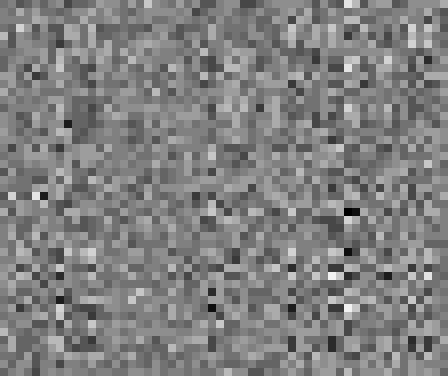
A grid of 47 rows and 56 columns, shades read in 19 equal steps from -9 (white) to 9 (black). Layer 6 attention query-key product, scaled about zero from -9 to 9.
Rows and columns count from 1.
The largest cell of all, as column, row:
44, 27
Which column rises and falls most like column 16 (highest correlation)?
26
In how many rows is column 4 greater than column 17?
22
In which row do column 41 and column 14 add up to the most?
36
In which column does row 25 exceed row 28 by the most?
6
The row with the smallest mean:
32
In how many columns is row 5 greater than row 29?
27
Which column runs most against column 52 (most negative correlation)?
8
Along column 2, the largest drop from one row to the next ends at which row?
25
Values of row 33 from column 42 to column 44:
-2 -1 1
